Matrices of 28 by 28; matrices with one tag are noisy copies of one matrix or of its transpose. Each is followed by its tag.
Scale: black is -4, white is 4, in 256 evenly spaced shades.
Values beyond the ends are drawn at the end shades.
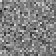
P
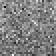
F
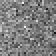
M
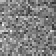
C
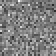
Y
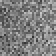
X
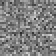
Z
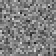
P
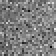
X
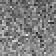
X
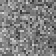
C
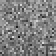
F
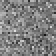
M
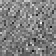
M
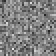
Z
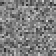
Z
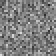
Z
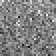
C
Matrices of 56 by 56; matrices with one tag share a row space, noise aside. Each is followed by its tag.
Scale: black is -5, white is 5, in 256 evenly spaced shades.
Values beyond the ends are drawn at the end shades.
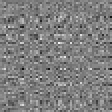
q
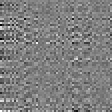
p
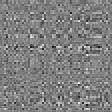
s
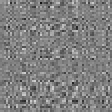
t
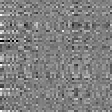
p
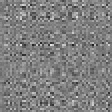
t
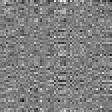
q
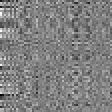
p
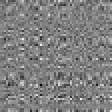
q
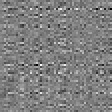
q
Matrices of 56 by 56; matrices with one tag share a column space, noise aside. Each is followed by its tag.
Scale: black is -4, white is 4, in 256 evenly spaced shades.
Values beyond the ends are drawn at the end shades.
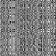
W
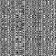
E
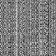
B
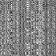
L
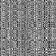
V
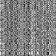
L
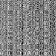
L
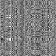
E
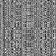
V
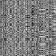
E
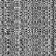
W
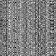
B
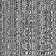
L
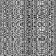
E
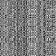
E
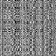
W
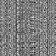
B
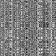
V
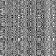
E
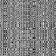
V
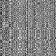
V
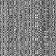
E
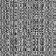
W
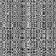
V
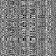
E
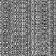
B
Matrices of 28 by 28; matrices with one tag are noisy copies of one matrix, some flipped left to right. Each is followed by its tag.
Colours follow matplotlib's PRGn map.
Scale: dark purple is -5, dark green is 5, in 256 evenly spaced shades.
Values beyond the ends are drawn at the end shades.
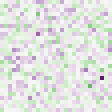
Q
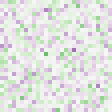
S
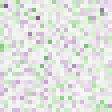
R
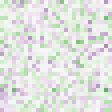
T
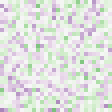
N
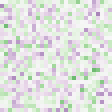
N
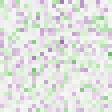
Q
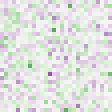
Q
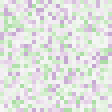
Q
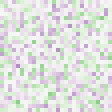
Q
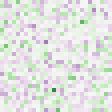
R
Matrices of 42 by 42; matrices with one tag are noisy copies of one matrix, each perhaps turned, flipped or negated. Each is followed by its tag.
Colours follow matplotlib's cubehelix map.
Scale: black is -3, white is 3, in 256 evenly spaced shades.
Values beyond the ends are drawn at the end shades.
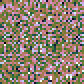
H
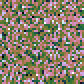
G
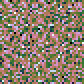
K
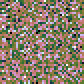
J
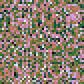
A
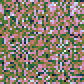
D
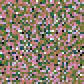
J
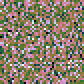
J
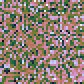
D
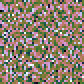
K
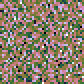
K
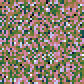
J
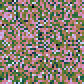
H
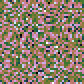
K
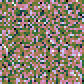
D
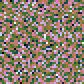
K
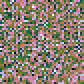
H
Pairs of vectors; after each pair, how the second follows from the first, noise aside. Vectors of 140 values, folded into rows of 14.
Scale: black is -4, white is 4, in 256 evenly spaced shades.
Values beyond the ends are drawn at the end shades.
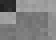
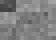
shrunk.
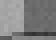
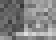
negated.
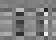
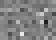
negated, partly zeroed.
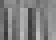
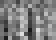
copied.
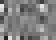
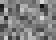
negated.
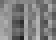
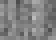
reversed, negated, shrunk.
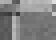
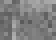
shrunk.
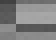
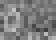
wrapped around, negated, partly zeroed.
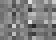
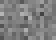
reversed, negated, shrunk.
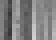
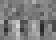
wrapped around, negated, partly zeroed.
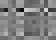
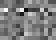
negated.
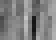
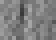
reversed, shrunk.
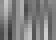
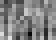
negated.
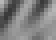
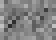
wrapped around, partly zeroed.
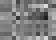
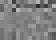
wrapped around, negated, partly zeroed.
